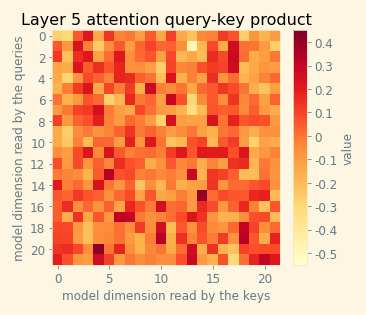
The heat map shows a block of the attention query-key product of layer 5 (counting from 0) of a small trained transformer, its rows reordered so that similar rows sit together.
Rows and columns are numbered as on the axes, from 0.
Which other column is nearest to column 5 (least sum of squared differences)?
16
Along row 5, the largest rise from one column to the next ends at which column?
9
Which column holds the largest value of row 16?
10
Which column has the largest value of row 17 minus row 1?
13
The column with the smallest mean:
1
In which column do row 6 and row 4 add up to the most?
11
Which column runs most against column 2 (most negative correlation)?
21
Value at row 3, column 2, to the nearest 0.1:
0.2
